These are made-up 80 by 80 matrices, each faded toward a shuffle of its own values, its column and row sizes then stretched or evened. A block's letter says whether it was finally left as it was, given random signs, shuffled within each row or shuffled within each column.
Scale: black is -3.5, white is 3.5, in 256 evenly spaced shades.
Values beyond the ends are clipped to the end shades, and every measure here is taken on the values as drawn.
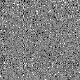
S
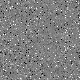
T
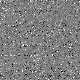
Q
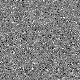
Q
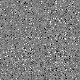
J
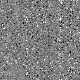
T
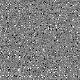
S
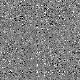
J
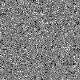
J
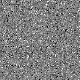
J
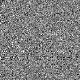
S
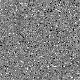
Q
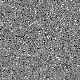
Q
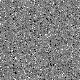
T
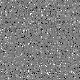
S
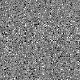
S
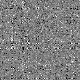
S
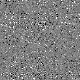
S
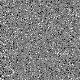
T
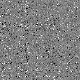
J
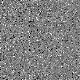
J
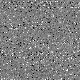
Q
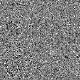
J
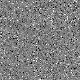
T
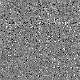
J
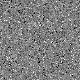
T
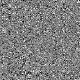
S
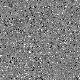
Q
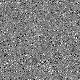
Q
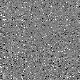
S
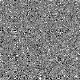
J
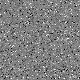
Q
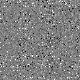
J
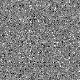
J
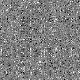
S
